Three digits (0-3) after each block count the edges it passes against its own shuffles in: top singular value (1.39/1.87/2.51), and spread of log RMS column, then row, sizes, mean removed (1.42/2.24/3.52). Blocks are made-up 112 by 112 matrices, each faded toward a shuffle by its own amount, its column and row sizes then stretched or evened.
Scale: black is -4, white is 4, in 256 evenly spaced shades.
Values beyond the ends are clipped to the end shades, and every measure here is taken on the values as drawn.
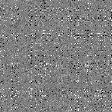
2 2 2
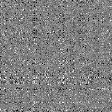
2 2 2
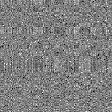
3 1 0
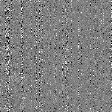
0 3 1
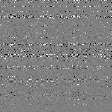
2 1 3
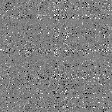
0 2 2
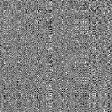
3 2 1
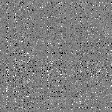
1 2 2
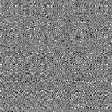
3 0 2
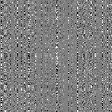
3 3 0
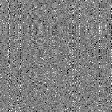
3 2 0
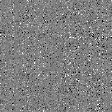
1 2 1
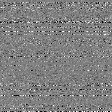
2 0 3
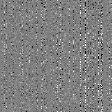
1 3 0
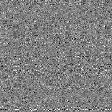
2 0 2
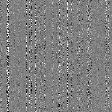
1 3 0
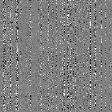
2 3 1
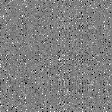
2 2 1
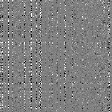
3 3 1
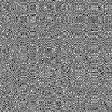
3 0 1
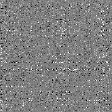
1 2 2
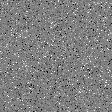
0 0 0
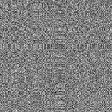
3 1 1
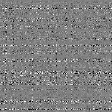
1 2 3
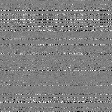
3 0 3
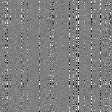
3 3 1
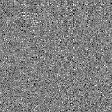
2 1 1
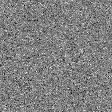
0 0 0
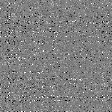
1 1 2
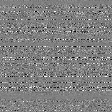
1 0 3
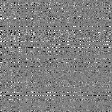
2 2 3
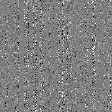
1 3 0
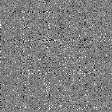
0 2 2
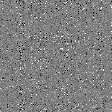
0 2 1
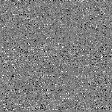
0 1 2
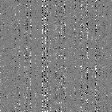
2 3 1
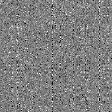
2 2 0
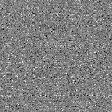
2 0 1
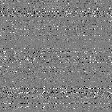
2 1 3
